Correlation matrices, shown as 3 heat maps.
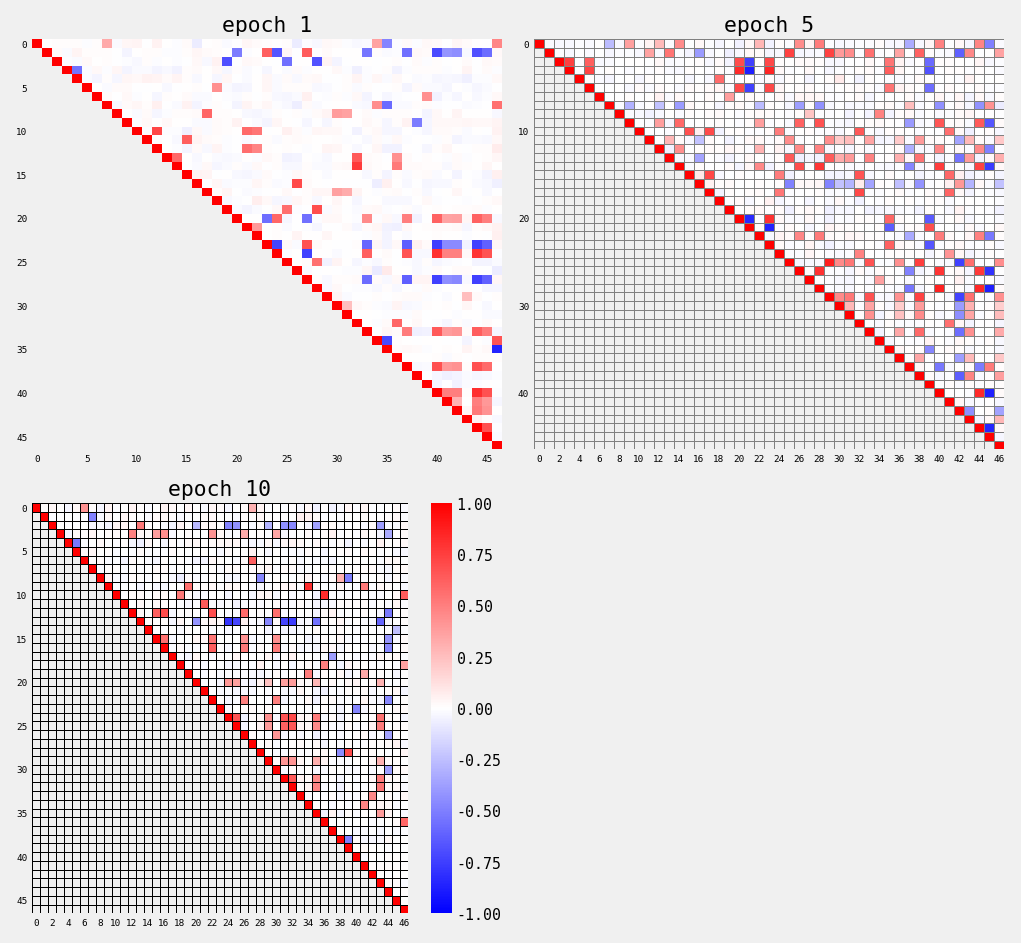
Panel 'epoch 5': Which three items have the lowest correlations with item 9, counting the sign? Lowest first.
45, 37, 7
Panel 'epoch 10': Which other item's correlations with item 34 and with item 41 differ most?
9
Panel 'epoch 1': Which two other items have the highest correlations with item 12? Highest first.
10, 21
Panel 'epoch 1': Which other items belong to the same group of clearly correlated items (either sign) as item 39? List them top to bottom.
6
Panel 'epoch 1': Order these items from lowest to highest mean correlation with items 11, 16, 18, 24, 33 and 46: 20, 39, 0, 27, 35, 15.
27, 35, 39, 0, 15, 20
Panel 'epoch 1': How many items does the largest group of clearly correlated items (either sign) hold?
12
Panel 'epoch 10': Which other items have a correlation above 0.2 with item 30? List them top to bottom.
3, 12, 15, 16, 22, 26
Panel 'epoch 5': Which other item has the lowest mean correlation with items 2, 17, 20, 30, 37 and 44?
21
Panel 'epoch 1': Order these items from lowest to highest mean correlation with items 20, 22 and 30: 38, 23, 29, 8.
23, 38, 29, 8
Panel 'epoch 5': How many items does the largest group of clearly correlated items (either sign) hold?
14
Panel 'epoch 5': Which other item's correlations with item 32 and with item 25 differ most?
29
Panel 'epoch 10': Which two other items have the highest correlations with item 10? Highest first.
36, 46
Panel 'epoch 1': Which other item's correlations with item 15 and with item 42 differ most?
11
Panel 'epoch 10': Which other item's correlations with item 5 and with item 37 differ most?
4
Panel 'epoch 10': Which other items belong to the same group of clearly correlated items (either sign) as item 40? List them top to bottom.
23
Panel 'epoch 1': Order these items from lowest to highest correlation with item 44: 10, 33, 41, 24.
10, 41, 33, 24
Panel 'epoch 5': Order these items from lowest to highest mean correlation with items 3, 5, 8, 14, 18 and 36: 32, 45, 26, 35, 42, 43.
45, 42, 32, 43, 26, 35
